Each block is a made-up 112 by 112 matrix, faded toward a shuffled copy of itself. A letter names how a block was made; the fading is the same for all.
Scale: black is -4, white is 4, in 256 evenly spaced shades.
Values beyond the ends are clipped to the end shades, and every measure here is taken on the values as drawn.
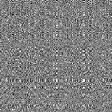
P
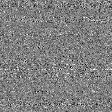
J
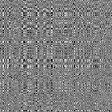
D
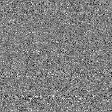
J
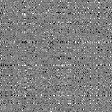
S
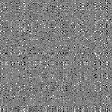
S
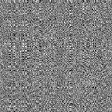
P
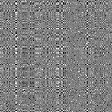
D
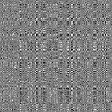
D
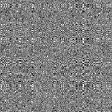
P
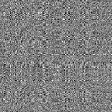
P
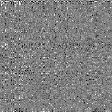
S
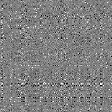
S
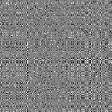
D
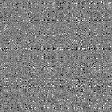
S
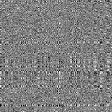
P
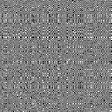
D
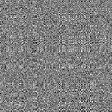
P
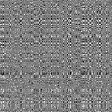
D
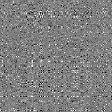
S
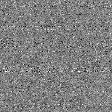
J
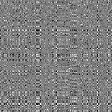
D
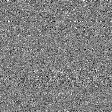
J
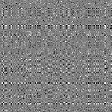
D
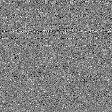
J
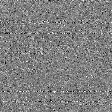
J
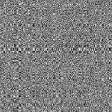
P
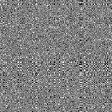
P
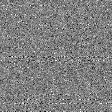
J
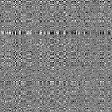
D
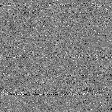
J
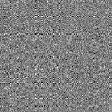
P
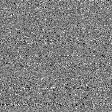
J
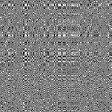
D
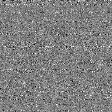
J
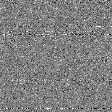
J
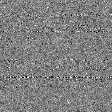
J
